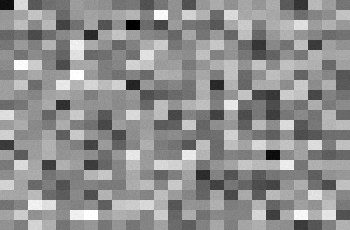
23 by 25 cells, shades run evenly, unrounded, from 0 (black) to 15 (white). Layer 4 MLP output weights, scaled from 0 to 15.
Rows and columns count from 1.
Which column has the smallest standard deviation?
9
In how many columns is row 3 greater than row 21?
11
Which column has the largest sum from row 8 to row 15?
17
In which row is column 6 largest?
8
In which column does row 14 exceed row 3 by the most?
10
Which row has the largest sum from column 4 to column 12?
22
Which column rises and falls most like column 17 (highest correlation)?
15
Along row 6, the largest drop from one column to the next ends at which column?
7
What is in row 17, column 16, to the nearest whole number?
9
